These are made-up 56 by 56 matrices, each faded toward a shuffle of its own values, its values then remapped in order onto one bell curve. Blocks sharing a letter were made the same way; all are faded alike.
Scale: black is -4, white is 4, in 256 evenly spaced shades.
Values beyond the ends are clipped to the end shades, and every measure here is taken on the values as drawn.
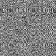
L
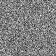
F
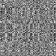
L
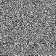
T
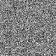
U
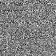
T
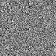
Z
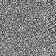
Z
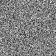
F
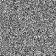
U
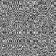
L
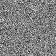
F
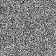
U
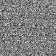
T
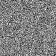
F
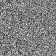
U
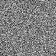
U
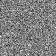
U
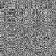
L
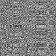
L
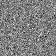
F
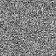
Z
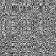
L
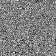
T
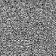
Z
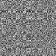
L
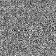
T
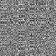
L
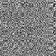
L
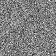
F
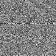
T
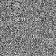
Z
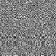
L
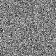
F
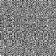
L
